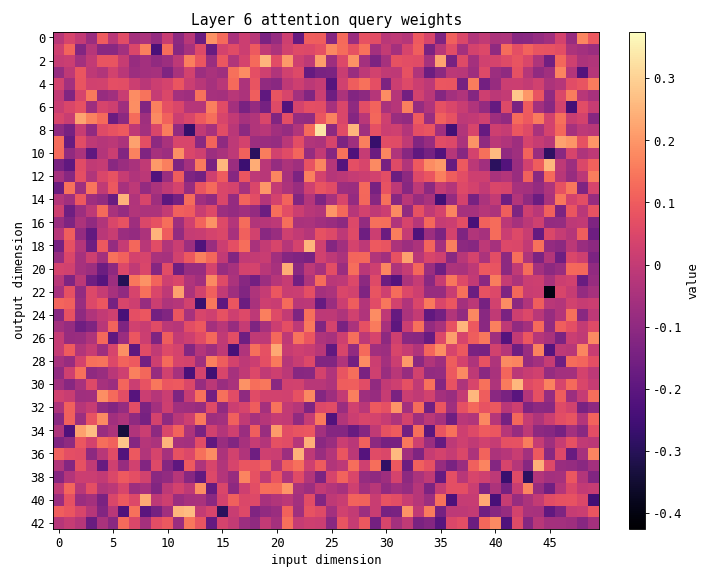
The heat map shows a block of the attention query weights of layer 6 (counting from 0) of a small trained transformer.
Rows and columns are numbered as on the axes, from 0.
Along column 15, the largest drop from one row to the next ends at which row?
41
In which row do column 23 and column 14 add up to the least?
29
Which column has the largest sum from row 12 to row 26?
14
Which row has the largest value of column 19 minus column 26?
13
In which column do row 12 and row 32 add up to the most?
20
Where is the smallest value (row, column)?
22, 45
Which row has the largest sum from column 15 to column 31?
2
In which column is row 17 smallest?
33
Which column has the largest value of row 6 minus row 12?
9
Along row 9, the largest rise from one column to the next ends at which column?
30
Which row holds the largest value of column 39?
40
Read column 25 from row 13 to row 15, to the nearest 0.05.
0.05 -0.05 0.2
